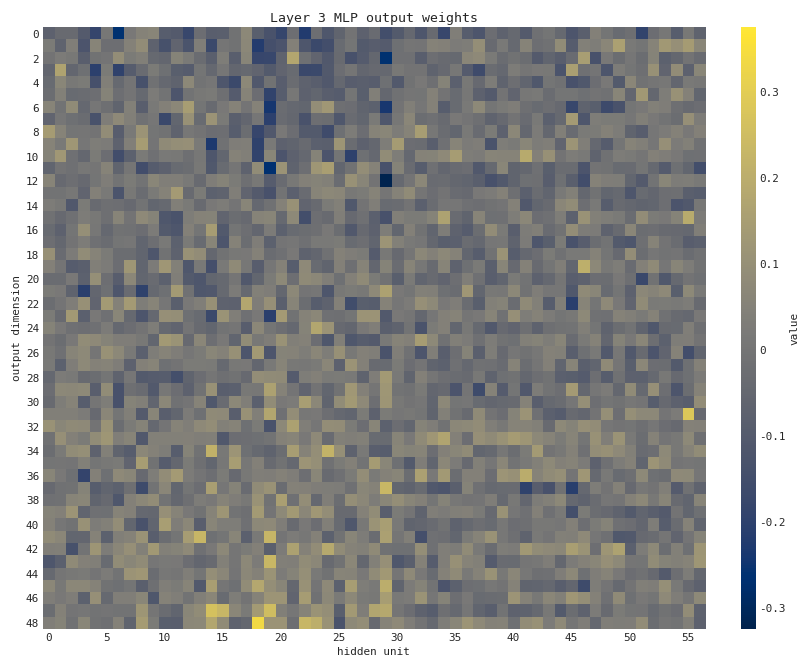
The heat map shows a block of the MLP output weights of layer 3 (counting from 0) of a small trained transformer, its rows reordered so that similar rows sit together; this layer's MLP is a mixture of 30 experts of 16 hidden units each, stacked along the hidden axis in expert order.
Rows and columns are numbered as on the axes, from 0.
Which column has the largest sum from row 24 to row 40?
23
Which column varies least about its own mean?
31
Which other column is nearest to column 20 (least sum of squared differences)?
27
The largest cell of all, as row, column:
48, 18
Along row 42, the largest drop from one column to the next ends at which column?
50
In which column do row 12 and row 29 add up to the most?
26
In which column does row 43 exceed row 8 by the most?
19
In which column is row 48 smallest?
25
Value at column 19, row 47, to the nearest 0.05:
0.25
